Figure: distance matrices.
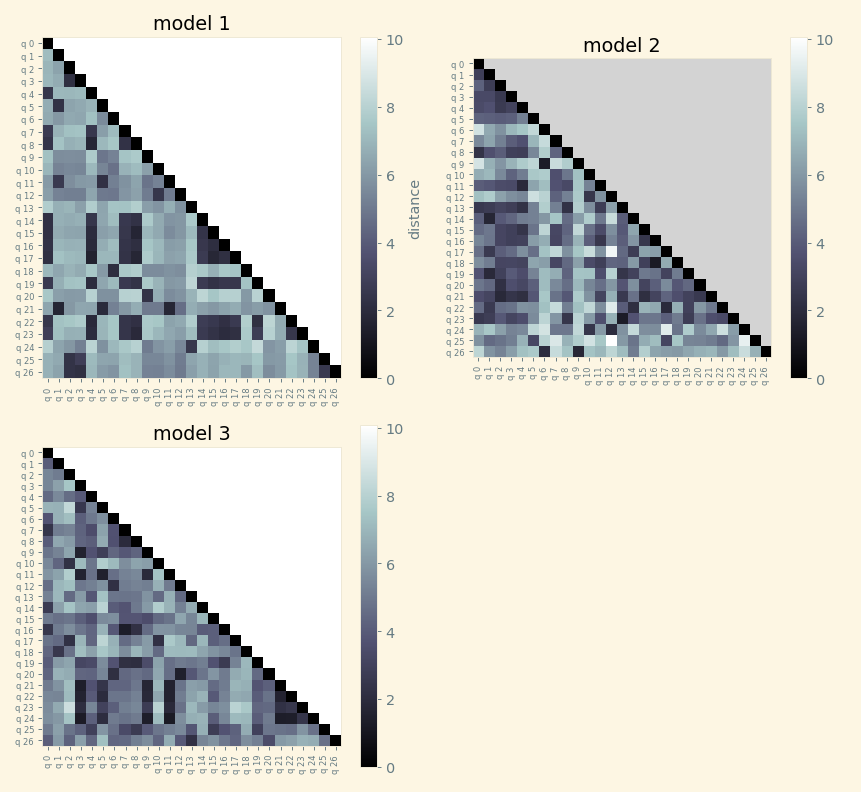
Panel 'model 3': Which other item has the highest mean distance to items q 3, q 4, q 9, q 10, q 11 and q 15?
q 14
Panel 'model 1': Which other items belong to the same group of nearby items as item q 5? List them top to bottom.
q 1, q 11, q 21
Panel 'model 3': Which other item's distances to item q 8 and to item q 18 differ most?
q 19
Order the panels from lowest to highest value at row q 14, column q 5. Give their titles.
model 2, model 1, model 3
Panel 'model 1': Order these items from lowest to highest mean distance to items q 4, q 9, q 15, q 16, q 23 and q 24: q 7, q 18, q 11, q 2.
q 7, q 11, q 2, q 18
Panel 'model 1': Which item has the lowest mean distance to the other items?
q 15
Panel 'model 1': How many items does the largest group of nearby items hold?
11
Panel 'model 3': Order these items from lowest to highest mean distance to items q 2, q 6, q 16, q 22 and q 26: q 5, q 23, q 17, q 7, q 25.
q 7, q 25, q 17, q 23, q 5
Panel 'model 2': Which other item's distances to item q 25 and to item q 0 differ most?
q 8
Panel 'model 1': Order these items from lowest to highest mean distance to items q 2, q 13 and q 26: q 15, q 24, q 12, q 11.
q 24, q 12, q 11, q 15
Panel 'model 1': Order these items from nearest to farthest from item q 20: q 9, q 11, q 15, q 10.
q 9, q 11, q 10, q 15
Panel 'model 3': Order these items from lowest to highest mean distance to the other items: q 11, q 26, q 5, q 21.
q 21, q 11, q 26, q 5
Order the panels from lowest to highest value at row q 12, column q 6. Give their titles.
model 3, model 1, model 2
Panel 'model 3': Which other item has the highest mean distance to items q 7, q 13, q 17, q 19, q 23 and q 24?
q 18
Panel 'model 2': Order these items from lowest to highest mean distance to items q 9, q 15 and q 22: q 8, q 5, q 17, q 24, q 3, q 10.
q 3, q 17, q 8, q 5, q 10, q 24
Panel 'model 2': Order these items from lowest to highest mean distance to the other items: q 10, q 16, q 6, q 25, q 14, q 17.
q 16, q 14, q 17, q 10, q 25, q 6
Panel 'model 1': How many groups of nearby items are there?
7
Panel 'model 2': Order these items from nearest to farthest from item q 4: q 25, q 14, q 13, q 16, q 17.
q 13, q 16, q 14, q 17, q 25
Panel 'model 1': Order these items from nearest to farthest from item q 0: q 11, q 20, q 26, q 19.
q 19, q 11, q 26, q 20
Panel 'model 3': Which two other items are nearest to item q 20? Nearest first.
q 12, q 6
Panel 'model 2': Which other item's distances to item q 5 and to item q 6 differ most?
q 9
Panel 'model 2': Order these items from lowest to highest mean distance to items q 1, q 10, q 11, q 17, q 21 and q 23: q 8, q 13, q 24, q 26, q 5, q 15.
q 13, q 8, q 15, q 5, q 24, q 26
